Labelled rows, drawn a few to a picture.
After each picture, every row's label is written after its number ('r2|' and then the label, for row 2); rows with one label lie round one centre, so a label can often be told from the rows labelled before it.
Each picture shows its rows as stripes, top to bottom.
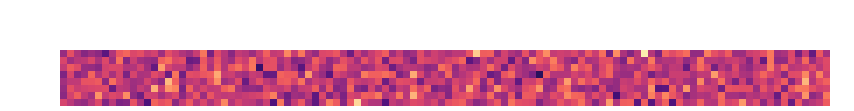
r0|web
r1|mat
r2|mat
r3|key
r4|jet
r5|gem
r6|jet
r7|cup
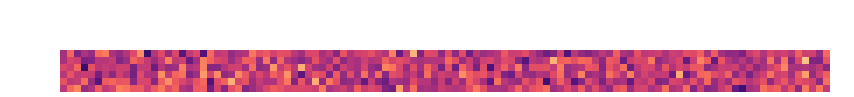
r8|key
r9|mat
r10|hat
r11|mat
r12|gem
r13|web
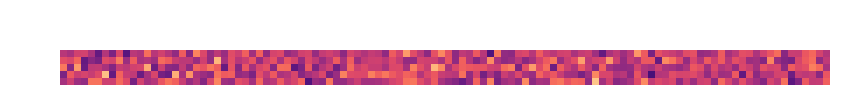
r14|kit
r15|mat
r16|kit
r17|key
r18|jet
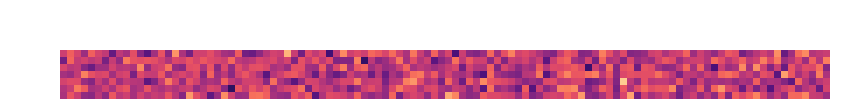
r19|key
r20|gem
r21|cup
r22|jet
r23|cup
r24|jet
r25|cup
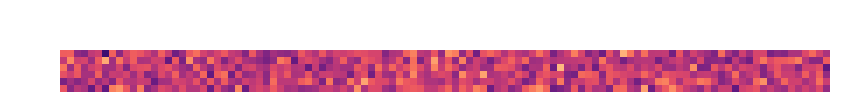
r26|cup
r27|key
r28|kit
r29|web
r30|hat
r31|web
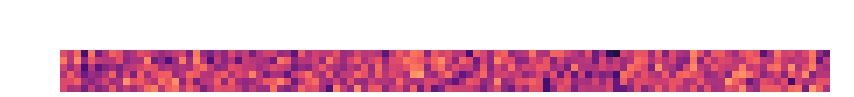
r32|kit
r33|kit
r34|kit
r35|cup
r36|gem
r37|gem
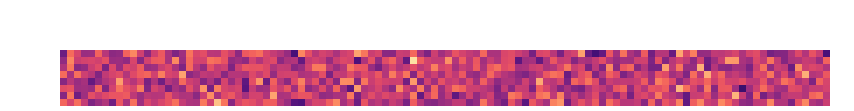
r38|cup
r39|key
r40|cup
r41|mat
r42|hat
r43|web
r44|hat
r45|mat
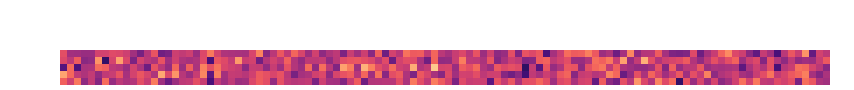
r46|jet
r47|web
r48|key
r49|mat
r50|kit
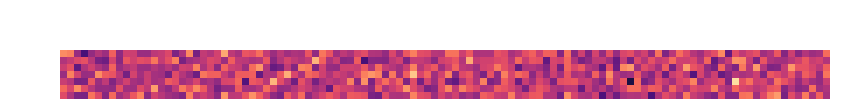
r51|cup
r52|gem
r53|cup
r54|key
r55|hat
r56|kit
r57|cup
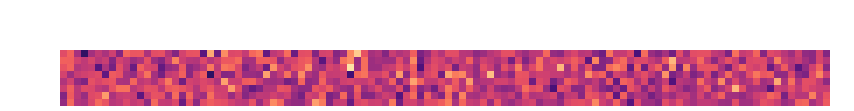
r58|cup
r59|hat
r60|hat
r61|web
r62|cup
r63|gem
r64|key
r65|key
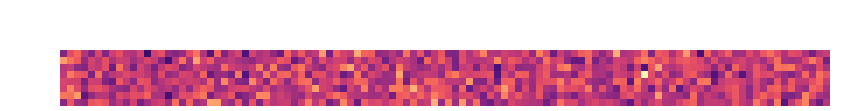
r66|web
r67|kit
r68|hat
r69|web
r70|hat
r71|kit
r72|kit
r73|key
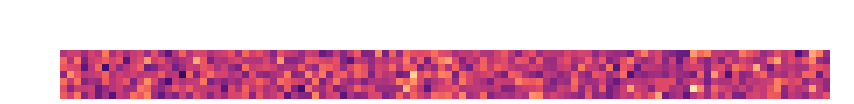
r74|kit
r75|kit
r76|cup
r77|key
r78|kit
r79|kit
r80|kit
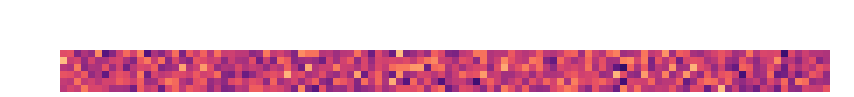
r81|web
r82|kit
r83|kit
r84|web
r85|mat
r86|jet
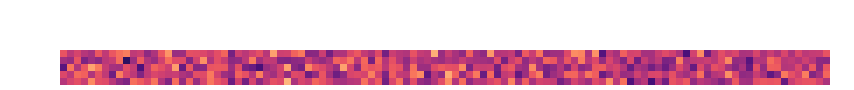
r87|jet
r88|mat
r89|key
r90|jet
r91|key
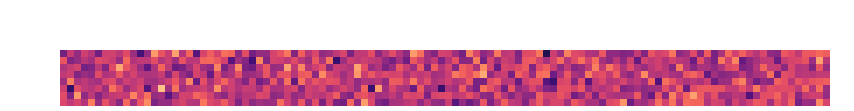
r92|gem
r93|jet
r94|web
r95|web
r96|gem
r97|mat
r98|kit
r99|hat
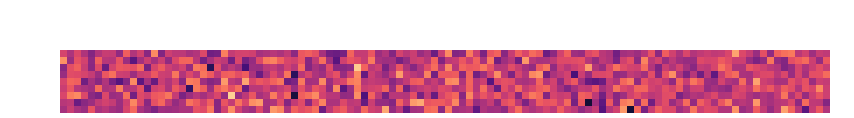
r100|gem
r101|jet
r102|web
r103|gem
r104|cup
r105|web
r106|gem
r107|cup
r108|hat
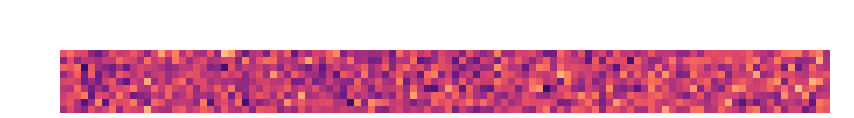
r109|gem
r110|hat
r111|kit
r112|hat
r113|kit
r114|gem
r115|jet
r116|web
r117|hat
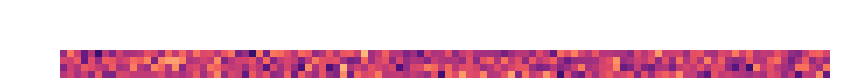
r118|hat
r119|mat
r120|key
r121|web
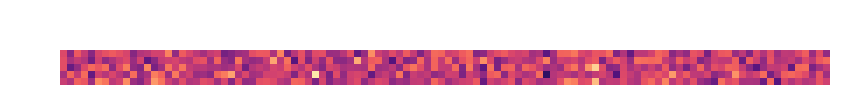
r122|jet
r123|web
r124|jet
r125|gem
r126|jet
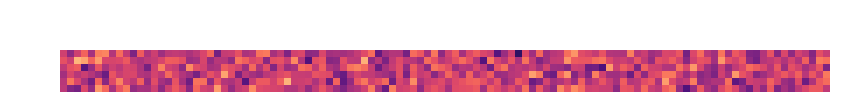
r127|jet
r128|jet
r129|cup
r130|gem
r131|web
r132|jet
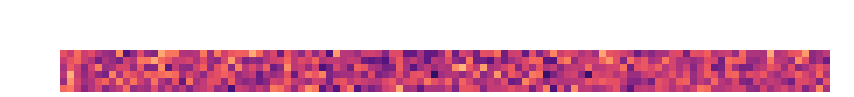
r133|mat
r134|gem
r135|web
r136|gem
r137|key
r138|hat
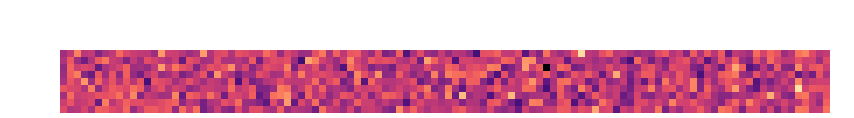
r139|mat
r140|key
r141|gem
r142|web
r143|gem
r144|gem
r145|key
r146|gem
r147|jet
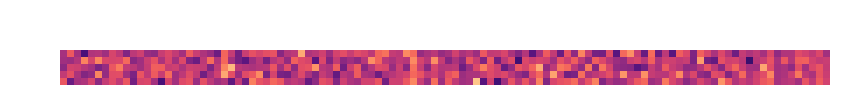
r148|cup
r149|jet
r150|gem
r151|cup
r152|jet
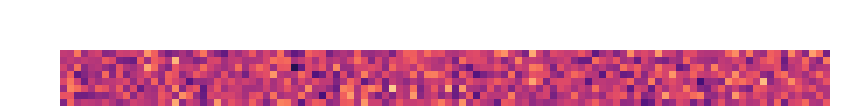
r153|kit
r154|key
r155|kit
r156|hat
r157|gem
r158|key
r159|hat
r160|key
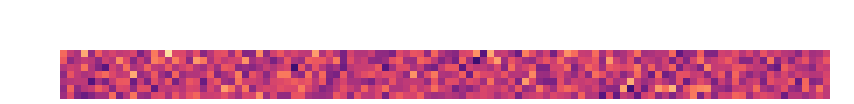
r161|jet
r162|mat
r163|gem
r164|key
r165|jet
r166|hat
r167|cup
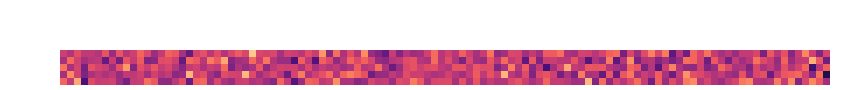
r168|mat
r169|cup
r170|jet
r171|cup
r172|kit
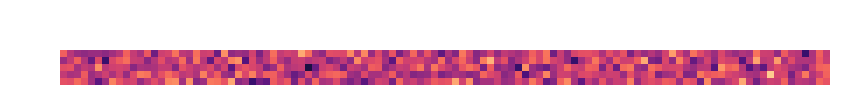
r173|hat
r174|web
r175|jet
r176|mat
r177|gem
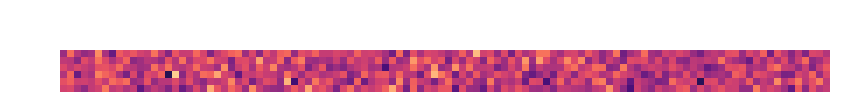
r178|web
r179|jet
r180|jet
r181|key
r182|gem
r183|key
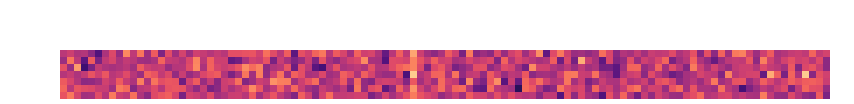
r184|gem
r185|cup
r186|kit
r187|jet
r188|gem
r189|jet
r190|cup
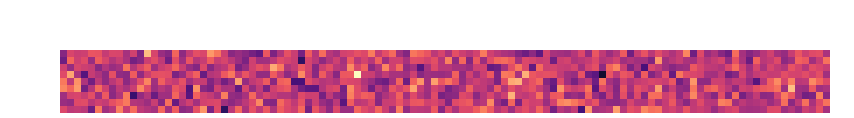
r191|key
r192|key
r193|hat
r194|cup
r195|kit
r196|kit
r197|hat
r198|jet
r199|web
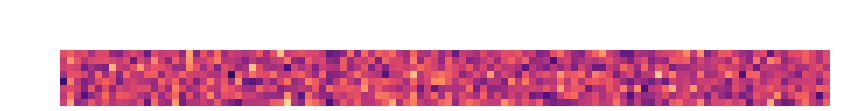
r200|key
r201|key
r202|cup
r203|jet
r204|key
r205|hat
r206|key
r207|key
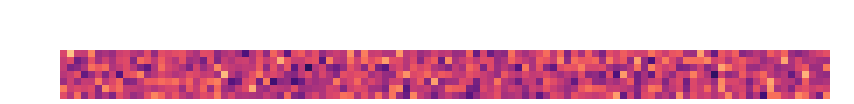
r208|hat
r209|hat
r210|jet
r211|cup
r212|mat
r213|mat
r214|mat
